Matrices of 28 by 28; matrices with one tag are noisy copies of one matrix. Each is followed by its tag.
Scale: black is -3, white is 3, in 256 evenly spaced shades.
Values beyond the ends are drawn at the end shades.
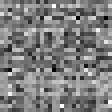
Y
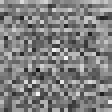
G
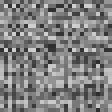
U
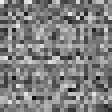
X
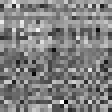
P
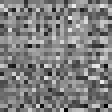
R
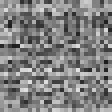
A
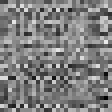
R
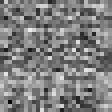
Y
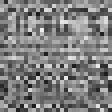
R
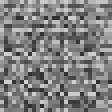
G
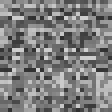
Y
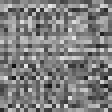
R
